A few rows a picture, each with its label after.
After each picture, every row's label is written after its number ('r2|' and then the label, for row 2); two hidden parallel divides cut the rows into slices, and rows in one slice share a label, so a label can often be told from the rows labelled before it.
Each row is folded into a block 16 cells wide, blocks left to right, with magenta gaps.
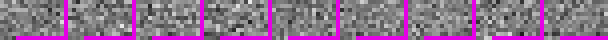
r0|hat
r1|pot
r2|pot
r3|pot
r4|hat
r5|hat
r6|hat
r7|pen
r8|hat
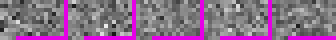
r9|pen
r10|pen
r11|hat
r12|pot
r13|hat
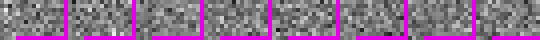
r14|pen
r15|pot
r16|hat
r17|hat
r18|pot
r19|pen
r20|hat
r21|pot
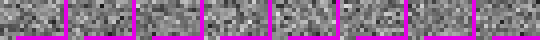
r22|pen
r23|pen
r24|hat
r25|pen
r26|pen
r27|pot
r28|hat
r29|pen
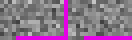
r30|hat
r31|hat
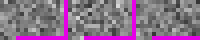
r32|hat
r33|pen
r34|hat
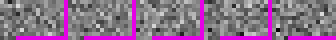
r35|pot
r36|hat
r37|pen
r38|pot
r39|pot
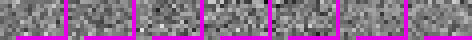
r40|hat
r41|hat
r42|pen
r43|pen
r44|pen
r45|hat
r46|hat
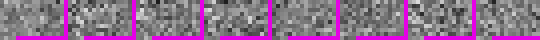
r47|hat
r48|pen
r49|pen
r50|pen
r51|hat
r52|hat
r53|pen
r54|hat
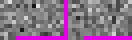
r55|pen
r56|pot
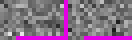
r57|hat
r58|pen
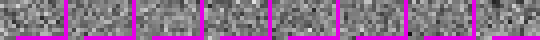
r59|pot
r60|hat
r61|hat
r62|pen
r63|hat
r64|hat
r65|hat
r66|pen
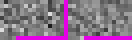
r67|pot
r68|hat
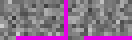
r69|hat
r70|hat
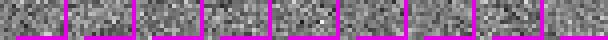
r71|pot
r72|pen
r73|pen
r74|pen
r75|pot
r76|hat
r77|hat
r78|pen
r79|hat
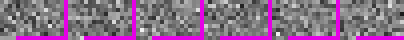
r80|pen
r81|pen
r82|pen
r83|pot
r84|pot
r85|pen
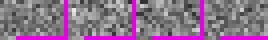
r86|hat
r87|pen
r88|pot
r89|hat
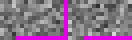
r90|hat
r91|pot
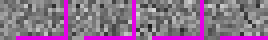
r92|hat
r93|pen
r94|pen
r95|pot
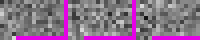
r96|hat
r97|pot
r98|pot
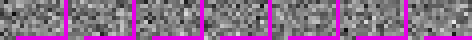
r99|pot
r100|pot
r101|pot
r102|pen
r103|pen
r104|pot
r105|pen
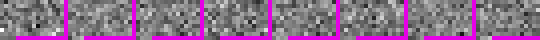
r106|pot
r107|hat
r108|pen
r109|pot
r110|pen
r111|pen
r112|hat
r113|pen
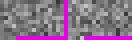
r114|hat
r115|hat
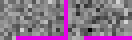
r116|hat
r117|pen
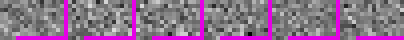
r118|hat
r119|pot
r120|pot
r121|pen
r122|hat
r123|pen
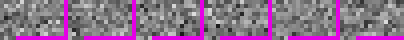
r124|pot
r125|pot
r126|pen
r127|pen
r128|hat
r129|pen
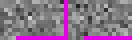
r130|hat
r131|hat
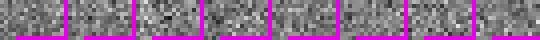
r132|hat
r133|hat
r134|pen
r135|pot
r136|hat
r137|hat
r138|pen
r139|hat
